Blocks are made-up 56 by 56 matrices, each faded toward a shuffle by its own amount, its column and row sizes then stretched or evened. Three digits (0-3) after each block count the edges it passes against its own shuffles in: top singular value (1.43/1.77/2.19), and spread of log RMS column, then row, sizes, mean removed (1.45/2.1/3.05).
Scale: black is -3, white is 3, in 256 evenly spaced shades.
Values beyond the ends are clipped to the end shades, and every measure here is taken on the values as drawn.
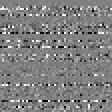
1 0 3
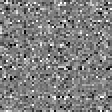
0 1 2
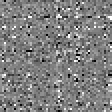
0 2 2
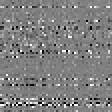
3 1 3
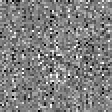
0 2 1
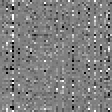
2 3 1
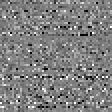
1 0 3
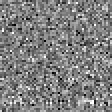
1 0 1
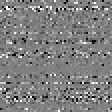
2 0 3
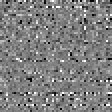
1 1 3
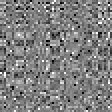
3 1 1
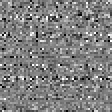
0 1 3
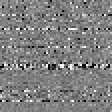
2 0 3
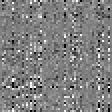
1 3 2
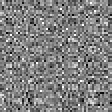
3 1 0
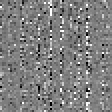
1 3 0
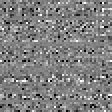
1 0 3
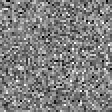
0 0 0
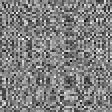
3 0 1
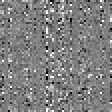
0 3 1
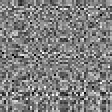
3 0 2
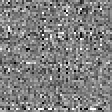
1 1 2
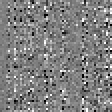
1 3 1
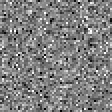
2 1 0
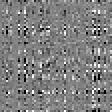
3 3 2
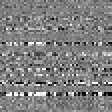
3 0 3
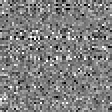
2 0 2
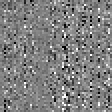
0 3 0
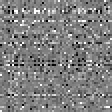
3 1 2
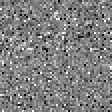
0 0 1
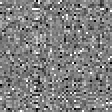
2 1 0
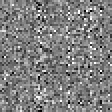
1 2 1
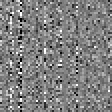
1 3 0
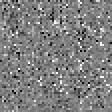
0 1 1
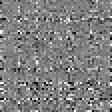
1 2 3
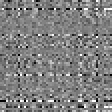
3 1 3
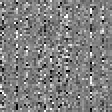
1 3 0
